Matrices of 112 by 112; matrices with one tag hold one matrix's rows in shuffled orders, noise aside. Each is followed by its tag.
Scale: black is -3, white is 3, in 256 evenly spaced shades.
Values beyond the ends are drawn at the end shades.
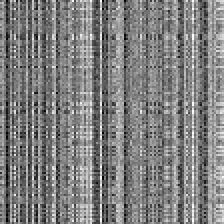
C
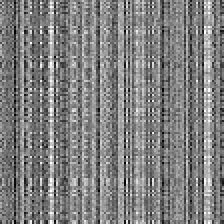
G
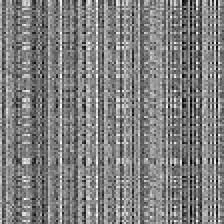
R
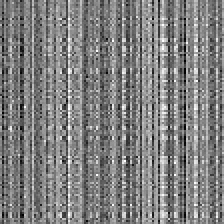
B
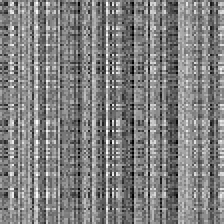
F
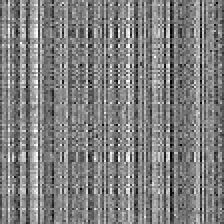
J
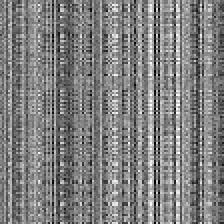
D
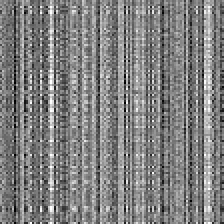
G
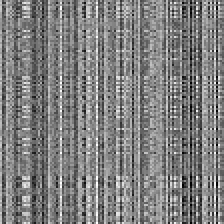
R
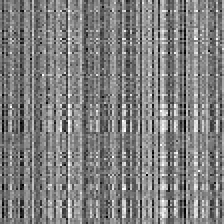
B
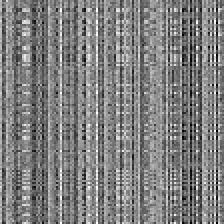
R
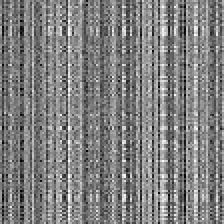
B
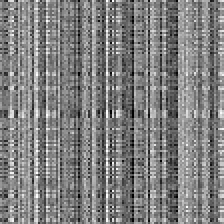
F
